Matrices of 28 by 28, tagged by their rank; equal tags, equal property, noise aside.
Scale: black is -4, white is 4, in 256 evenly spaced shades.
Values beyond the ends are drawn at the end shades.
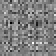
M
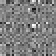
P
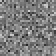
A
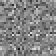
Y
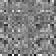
P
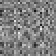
M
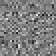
Y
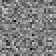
Y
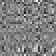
M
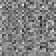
A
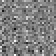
M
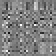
P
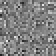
Y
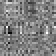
M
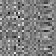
P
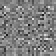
Y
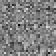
A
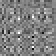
P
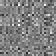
M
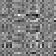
P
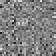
A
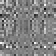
P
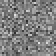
A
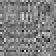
M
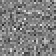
A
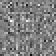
Y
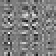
P
